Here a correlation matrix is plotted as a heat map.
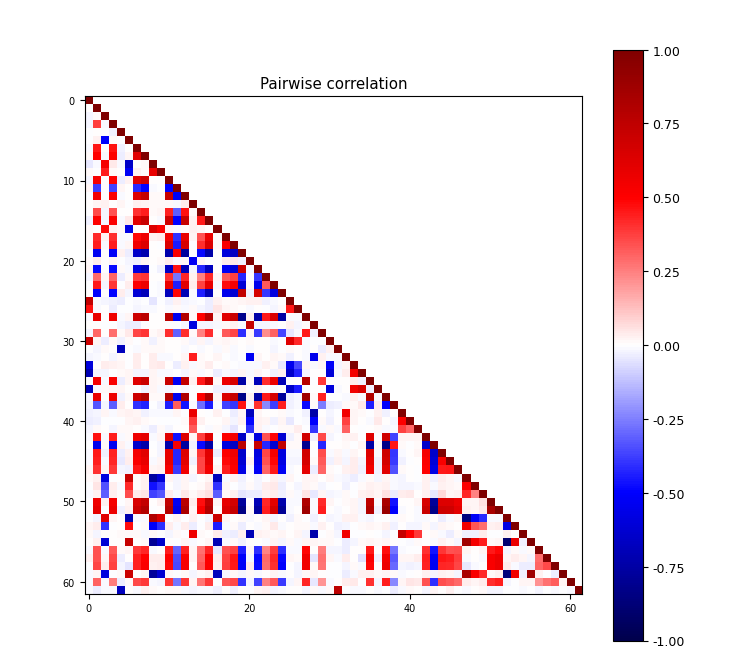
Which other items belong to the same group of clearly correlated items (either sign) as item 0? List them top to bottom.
25, 26, 30, 33, 34, 36
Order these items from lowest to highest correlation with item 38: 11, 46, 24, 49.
46, 49, 11, 24
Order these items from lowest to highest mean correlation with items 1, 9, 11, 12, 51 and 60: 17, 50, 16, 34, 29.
34, 16, 29, 17, 50
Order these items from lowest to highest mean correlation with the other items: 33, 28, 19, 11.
19, 11, 28, 33
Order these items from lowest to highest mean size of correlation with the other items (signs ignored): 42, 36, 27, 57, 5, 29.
36, 5, 29, 57, 42, 27
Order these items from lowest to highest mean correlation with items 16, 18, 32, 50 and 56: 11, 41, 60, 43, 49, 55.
43, 11, 55, 49, 41, 60
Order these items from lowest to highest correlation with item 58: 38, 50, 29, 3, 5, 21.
21, 38, 5, 29, 3, 50
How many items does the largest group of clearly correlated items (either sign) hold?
32
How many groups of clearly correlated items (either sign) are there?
5
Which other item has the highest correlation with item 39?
54
